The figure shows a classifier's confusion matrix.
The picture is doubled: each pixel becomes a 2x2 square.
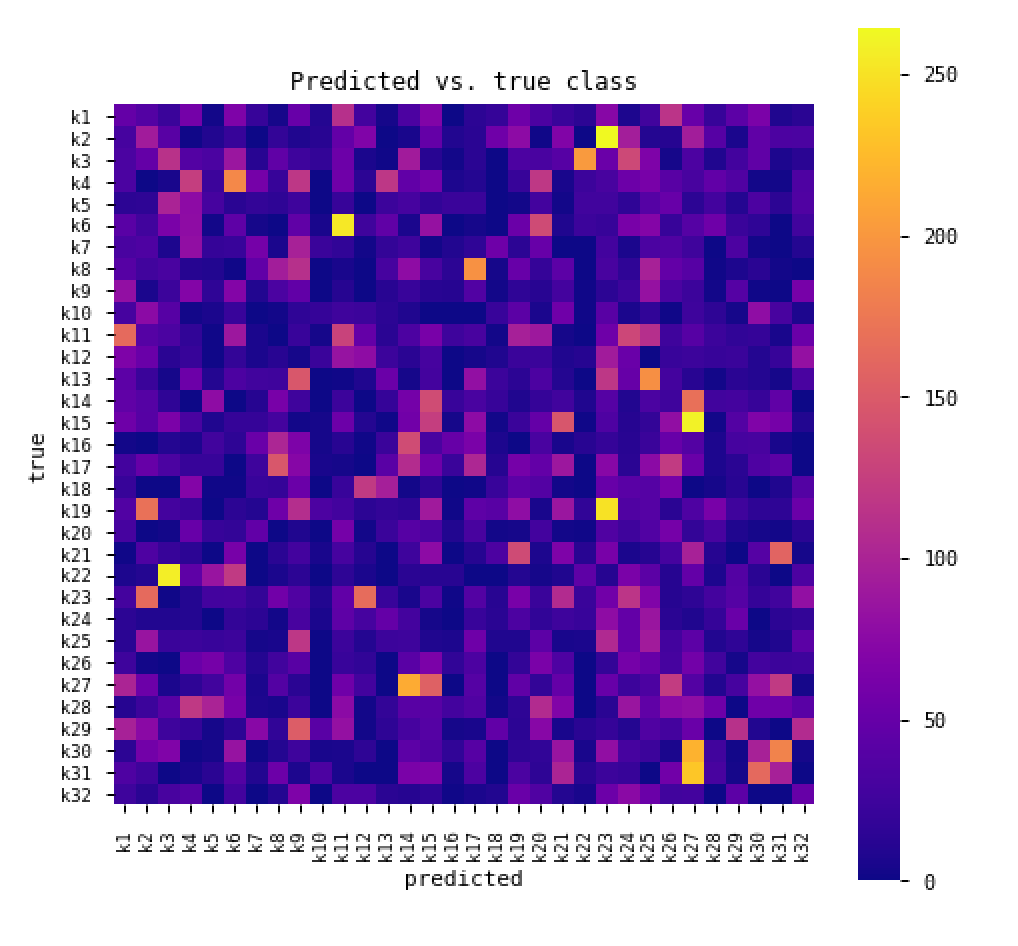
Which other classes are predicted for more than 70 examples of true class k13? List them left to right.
k9, k17, k23, k25
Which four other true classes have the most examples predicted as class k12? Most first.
k23, k18, k2, k11
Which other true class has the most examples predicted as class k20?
k6
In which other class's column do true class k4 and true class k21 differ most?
k31
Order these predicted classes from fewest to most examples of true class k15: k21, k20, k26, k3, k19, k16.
k16, k19, k20, k3, k26, k21
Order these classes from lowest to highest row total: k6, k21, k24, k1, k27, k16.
k24, k16, k21, k1, k6, k27
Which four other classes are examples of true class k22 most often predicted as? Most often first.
k3, k6, k5, k24
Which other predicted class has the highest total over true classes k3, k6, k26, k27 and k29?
k11
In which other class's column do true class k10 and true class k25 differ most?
k9
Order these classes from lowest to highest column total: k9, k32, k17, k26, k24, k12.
k12, k32, k17, k26, k24, k9
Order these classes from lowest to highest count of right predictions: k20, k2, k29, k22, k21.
k20, k22, k21, k2, k29
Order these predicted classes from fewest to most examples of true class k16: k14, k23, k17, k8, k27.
k23, k27, k17, k8, k14
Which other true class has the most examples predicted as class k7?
k29
